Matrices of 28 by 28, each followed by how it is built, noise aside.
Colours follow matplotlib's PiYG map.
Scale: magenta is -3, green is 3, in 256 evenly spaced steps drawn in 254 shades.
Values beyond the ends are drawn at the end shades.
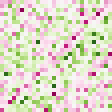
Hankel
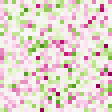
Hankel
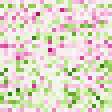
blocks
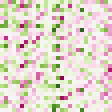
repeating rows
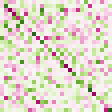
diagonal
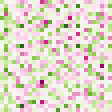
repeating rows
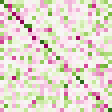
diagonal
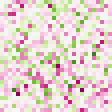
Hankel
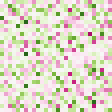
repeating rows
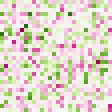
blocks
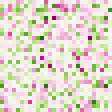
blocks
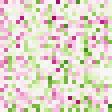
blocks
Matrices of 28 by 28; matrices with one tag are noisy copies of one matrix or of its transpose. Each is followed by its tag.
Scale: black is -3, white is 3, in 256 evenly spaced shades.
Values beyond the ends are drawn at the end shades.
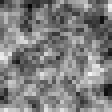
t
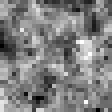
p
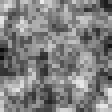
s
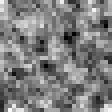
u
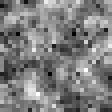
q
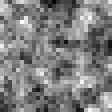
s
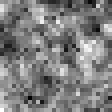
p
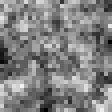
s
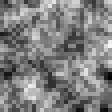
q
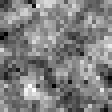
q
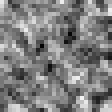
u
